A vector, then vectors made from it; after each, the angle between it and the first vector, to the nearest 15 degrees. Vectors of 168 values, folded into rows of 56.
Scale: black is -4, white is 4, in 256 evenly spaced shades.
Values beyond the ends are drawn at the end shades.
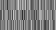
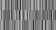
105 degrees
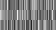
120 degrees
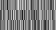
15 degrees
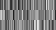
120 degrees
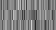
45 degrees
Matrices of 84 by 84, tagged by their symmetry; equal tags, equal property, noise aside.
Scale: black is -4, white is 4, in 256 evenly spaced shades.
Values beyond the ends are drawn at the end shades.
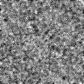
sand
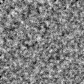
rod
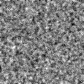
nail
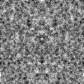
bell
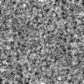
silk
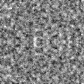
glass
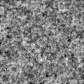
sand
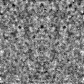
bell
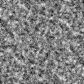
silk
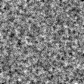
nail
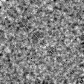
rod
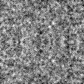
glass
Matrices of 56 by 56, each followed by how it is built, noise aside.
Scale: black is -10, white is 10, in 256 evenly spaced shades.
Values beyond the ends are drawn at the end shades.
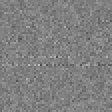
uneven rows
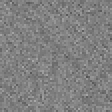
Toeplitz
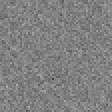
Toeplitz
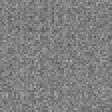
blocks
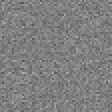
low rank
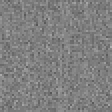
blocks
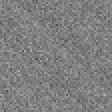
Toeplitz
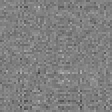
low rank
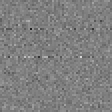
uneven rows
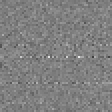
uneven rows
